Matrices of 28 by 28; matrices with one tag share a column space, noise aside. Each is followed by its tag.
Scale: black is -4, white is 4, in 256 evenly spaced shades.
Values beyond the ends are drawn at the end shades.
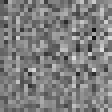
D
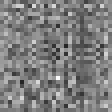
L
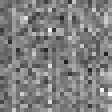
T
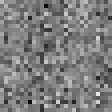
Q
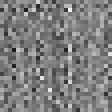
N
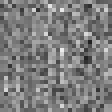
N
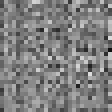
D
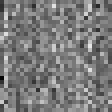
Q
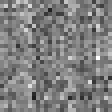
L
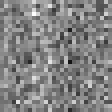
Q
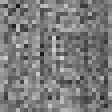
L
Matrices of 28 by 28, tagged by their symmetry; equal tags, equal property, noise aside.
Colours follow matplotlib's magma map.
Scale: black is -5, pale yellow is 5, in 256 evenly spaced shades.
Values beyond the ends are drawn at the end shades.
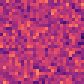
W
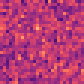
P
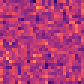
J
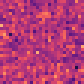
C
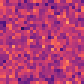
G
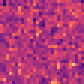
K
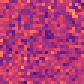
K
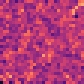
K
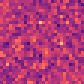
K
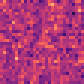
P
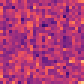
G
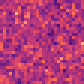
K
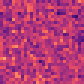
C
